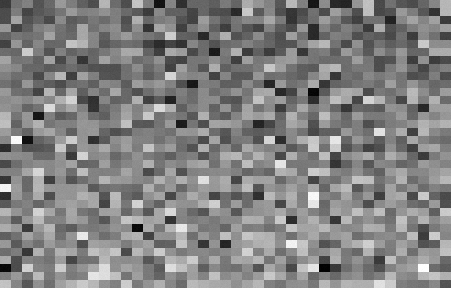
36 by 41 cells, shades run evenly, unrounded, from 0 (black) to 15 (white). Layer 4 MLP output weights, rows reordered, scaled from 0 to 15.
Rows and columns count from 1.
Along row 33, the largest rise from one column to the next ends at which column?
36
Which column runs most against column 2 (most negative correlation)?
3
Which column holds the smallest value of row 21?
31
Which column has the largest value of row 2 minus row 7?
23
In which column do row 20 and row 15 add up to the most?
30
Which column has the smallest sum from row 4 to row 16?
29
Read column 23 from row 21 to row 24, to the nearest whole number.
11 6 10 11
